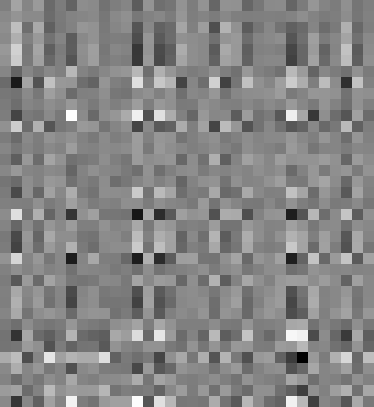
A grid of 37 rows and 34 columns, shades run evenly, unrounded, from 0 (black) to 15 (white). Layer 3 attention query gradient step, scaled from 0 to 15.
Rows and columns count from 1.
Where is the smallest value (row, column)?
33, 28
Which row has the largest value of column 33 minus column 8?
8
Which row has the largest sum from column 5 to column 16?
37
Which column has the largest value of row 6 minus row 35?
2
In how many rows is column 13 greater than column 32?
20
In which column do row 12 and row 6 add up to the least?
13
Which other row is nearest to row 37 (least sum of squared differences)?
11
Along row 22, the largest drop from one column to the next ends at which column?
21
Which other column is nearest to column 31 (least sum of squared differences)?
34
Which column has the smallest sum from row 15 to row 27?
7
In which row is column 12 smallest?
24
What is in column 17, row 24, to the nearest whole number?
9
